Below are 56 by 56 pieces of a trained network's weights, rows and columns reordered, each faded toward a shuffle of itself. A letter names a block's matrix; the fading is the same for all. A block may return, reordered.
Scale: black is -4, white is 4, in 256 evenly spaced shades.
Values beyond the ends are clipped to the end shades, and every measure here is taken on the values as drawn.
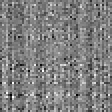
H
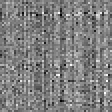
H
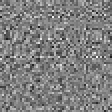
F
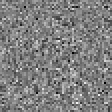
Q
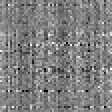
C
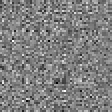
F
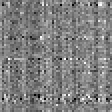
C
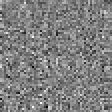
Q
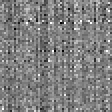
C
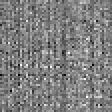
H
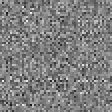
F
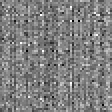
H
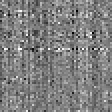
H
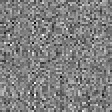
Q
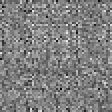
F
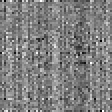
H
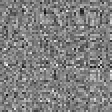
F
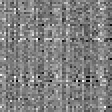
C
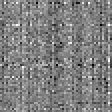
C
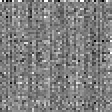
H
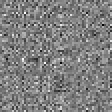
F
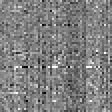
H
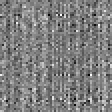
H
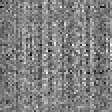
H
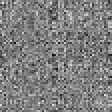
F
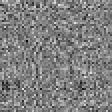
F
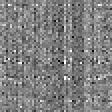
C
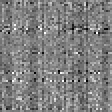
C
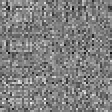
F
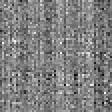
H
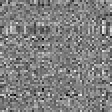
Q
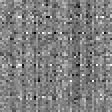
C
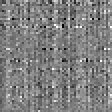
C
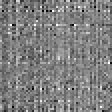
C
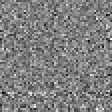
Q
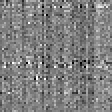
C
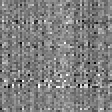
C
